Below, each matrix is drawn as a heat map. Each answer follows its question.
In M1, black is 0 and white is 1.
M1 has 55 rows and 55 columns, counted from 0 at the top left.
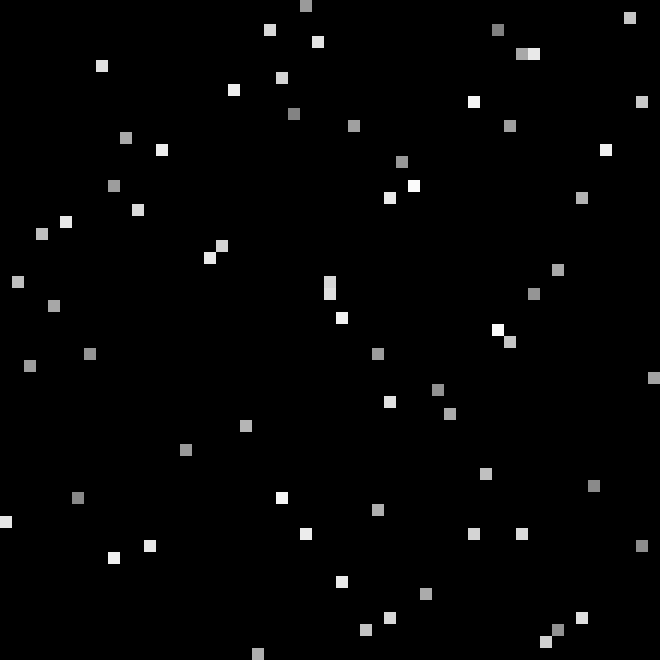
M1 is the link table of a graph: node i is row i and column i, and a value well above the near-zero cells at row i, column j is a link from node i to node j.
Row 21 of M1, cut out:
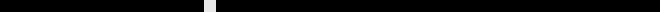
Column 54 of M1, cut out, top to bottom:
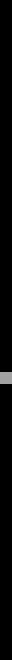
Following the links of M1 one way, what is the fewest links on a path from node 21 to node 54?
6
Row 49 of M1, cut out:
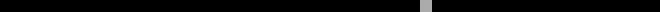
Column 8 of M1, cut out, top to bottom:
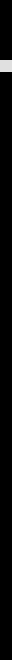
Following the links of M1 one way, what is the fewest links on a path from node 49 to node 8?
5
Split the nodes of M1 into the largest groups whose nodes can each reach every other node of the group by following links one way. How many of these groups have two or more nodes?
6
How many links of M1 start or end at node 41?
4
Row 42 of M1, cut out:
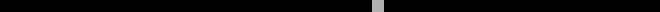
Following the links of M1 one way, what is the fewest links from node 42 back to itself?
7
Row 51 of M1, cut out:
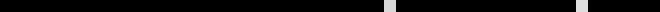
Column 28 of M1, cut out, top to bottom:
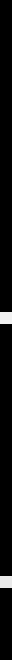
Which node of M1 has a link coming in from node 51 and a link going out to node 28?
node 48
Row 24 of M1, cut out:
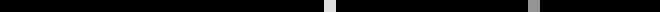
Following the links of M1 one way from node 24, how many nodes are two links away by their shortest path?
4
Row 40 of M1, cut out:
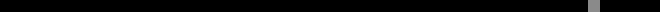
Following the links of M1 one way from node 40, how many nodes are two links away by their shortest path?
1
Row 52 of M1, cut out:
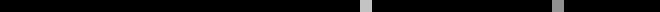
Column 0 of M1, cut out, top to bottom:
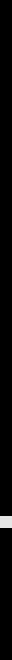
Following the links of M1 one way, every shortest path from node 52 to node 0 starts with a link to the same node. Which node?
node 46
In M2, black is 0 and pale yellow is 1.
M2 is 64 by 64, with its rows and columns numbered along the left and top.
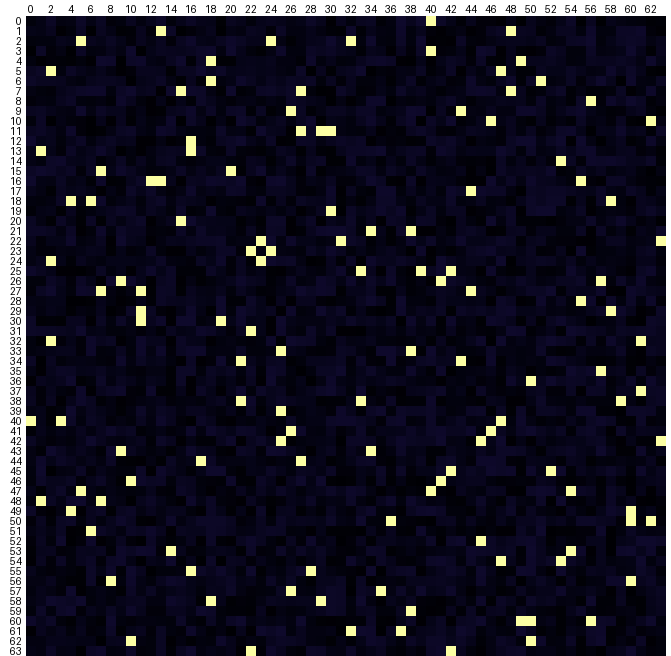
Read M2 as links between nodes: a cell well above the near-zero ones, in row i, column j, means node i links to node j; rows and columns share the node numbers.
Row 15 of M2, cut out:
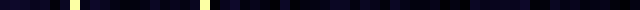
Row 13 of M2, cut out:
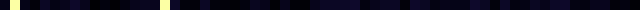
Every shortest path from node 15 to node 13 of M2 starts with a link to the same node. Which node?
node 7
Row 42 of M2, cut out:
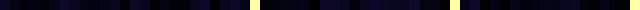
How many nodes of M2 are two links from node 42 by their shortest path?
4
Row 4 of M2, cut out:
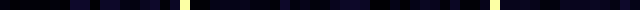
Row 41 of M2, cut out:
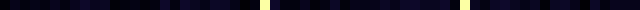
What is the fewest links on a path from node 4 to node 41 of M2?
7
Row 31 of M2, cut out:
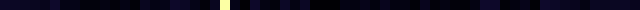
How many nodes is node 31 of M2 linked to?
1
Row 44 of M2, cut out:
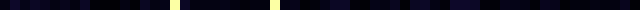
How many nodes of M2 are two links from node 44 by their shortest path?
2
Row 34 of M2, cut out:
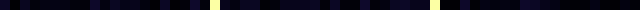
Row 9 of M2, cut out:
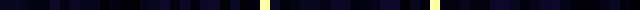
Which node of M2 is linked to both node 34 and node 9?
node 43
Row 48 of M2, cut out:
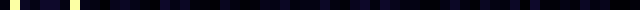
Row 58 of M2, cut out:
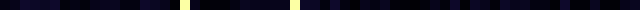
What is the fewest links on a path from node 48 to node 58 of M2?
5
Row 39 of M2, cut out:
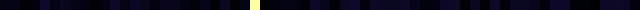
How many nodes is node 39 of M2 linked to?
1
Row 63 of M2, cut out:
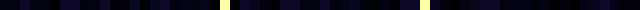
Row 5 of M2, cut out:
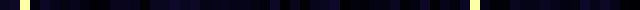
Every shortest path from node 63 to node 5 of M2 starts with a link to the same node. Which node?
node 22
